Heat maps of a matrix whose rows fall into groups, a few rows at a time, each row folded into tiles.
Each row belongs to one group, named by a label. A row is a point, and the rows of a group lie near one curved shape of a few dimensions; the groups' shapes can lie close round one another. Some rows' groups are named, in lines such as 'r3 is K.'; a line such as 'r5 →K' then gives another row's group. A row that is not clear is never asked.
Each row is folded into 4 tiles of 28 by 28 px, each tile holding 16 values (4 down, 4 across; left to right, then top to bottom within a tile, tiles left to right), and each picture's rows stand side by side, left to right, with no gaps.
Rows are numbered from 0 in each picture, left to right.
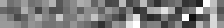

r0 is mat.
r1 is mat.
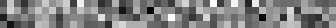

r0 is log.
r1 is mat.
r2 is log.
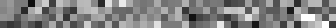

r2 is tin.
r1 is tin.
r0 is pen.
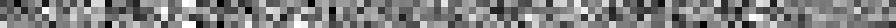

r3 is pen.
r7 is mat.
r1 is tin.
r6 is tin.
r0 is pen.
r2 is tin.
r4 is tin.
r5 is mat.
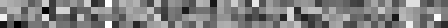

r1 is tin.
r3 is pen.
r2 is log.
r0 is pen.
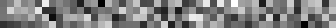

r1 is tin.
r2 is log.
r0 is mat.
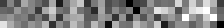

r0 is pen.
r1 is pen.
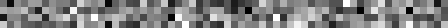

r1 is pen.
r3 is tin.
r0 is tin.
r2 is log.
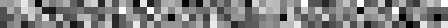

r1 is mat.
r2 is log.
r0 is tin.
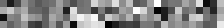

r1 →mat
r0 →tin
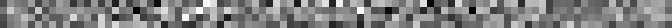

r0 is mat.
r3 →mat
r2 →mat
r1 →mat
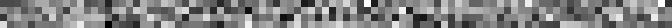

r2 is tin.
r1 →mat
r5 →mat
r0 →tin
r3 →log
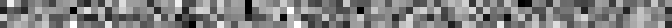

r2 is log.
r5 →tin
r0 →tin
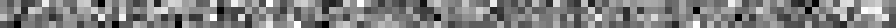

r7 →pen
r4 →mat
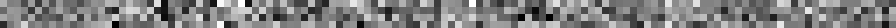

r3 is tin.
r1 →mat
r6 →pen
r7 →mat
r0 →mat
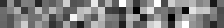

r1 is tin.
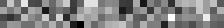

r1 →mat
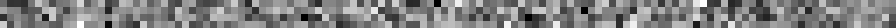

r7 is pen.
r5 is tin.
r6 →pen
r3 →mat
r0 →tin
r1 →pen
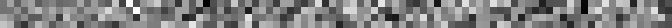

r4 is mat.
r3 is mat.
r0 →pen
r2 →tin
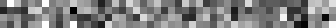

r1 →mat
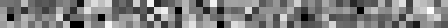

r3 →pen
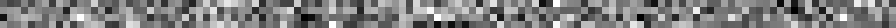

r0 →tin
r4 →pen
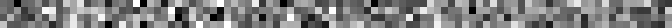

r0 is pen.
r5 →tin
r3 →mat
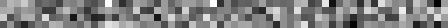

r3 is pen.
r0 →pen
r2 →tin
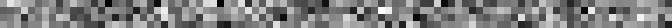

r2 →mat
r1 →mat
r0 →tin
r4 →mat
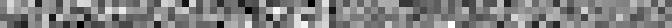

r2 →tin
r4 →pen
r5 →mat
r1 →mat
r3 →mat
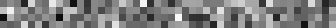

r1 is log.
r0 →mat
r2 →tin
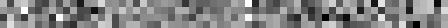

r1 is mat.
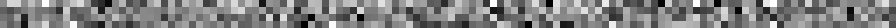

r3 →tin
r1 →pen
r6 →pen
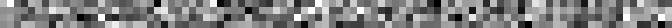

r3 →mat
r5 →pen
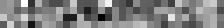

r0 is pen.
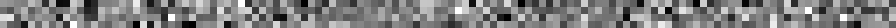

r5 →tin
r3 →mat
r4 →mat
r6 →mat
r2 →mat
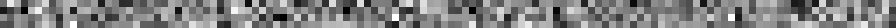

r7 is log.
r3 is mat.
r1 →tin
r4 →tin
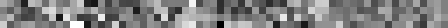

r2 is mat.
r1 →tin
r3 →pen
